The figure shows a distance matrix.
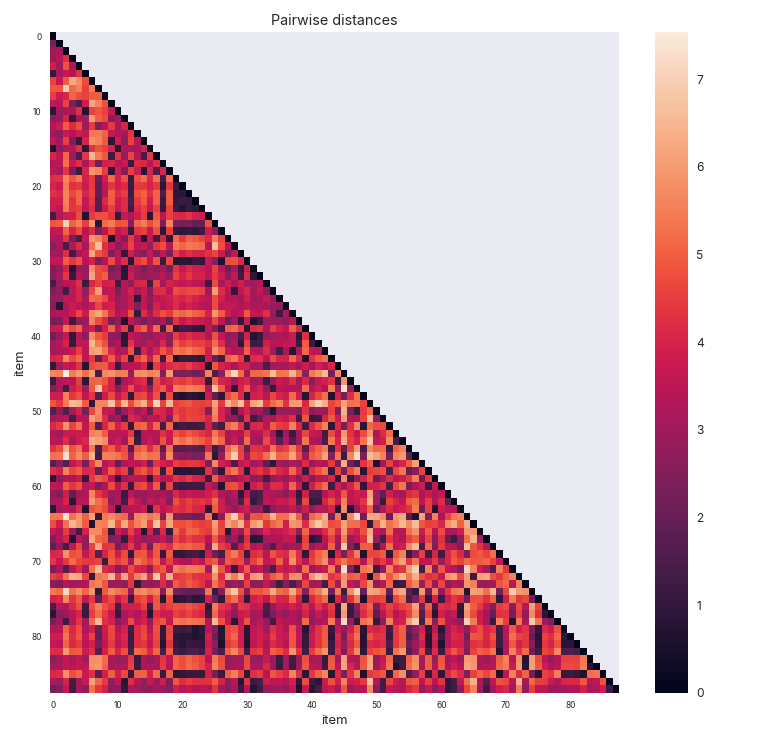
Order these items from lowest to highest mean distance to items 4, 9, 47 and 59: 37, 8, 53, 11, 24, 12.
11, 24, 53, 37, 12, 8
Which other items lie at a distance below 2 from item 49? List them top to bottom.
6, 65, 72
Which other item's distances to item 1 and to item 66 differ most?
36
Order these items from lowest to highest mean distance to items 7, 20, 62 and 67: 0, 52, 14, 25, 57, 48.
48, 52, 25, 0, 14, 57
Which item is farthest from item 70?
54
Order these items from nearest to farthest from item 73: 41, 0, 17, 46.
0, 41, 46, 17
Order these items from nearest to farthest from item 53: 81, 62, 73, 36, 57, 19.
73, 36, 57, 62, 81, 19
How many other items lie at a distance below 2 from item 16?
6
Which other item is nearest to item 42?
37
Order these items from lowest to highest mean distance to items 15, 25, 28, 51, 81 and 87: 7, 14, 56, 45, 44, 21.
44, 21, 14, 7, 56, 45
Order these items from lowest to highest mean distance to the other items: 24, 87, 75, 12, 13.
87, 12, 75, 24, 13
